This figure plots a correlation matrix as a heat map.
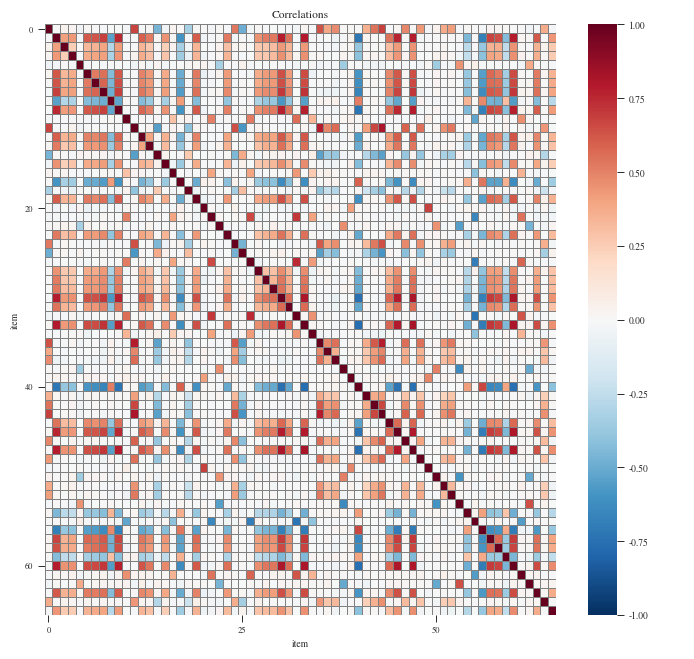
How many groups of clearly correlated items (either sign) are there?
5
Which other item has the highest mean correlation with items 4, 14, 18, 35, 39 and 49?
20
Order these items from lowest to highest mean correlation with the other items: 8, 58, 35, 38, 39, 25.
8, 25, 38, 39, 35, 58
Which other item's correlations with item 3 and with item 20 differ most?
49
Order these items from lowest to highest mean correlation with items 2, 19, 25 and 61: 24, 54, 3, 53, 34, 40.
40, 54, 24, 53, 34, 3
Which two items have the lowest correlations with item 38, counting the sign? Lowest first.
53, 62
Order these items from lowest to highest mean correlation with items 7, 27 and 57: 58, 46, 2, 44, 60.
46, 2, 44, 58, 60
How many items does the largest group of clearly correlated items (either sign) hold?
32
